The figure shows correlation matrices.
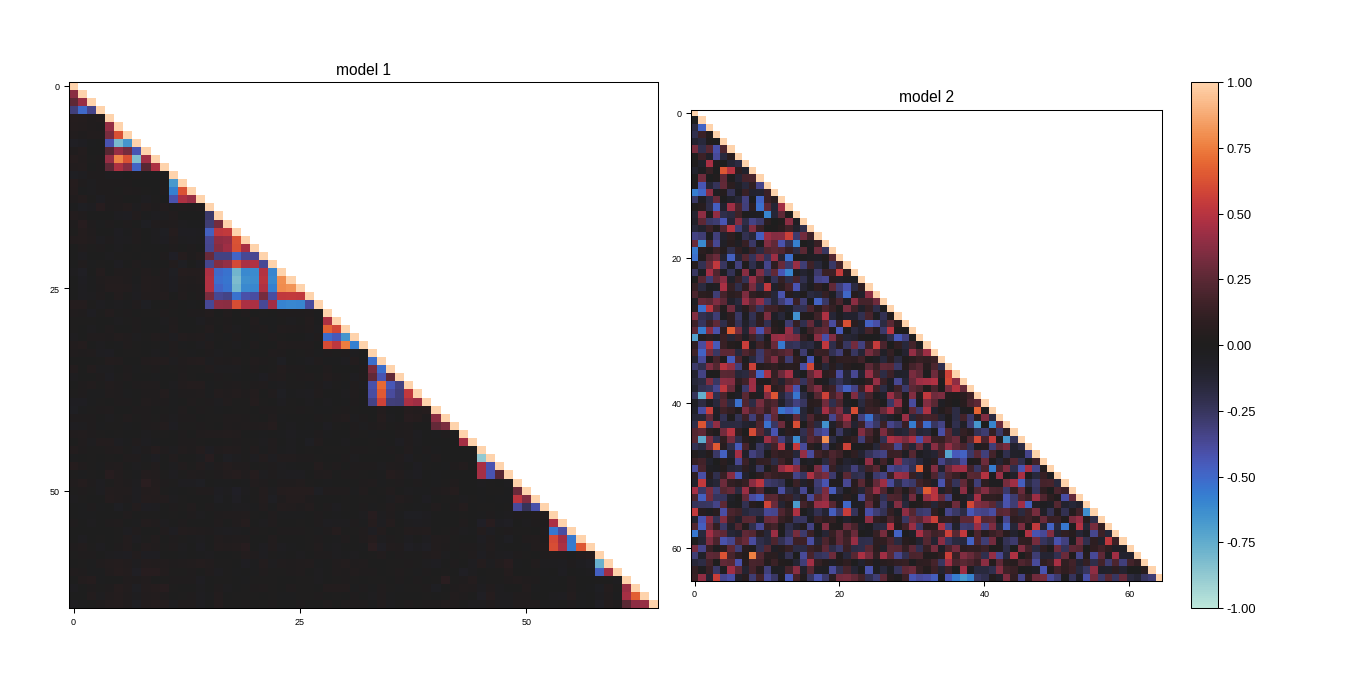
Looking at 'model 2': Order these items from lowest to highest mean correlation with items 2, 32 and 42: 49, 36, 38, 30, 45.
38, 36, 49, 30, 45
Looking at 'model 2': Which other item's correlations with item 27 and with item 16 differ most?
57
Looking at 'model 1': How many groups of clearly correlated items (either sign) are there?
13
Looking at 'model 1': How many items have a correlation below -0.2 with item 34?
3
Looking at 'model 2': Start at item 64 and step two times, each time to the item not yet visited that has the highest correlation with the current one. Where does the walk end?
46
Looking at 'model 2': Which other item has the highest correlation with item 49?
31
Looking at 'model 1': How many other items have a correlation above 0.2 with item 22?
6
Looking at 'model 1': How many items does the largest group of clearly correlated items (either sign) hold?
13
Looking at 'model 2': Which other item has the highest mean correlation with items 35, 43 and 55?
14
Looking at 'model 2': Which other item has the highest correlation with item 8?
61
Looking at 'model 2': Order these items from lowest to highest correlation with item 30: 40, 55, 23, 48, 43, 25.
43, 40, 48, 23, 25, 55
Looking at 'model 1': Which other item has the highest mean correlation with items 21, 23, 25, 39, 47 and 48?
24
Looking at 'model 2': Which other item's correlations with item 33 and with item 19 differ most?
52
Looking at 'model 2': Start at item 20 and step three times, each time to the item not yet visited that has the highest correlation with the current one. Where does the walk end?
39
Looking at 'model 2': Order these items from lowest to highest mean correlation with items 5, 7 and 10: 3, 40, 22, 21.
3, 21, 22, 40
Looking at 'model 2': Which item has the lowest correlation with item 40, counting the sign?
6
